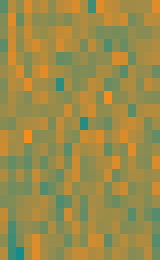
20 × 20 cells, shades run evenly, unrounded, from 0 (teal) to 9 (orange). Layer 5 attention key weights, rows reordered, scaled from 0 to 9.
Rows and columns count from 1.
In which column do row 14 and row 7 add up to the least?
8
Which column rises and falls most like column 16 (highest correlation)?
15
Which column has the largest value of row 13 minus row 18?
20
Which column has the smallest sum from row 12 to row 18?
2
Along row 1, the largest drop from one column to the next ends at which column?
12
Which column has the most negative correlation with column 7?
16
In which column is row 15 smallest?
6
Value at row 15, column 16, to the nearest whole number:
7
